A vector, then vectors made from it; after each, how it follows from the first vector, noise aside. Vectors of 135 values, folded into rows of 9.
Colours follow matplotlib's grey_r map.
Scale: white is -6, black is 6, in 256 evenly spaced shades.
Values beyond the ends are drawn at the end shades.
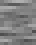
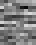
wrapped around, scaled up.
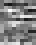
wrapped around, scaled up.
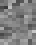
sign-scrambled.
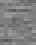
wrapped around, shrunk.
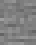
wrapped around, shrunk.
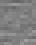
negated, shrunk.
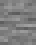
wrapped around, shrunk.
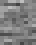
copied.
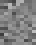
sign-scrambled.
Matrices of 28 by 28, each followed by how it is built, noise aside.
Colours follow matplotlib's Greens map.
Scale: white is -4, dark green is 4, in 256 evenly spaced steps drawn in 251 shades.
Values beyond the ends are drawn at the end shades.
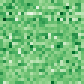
uneven rows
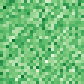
Hankel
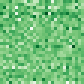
uneven rows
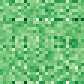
low rank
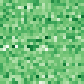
uneven rows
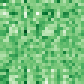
low rank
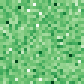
sparse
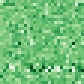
uneven rows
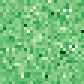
sparse
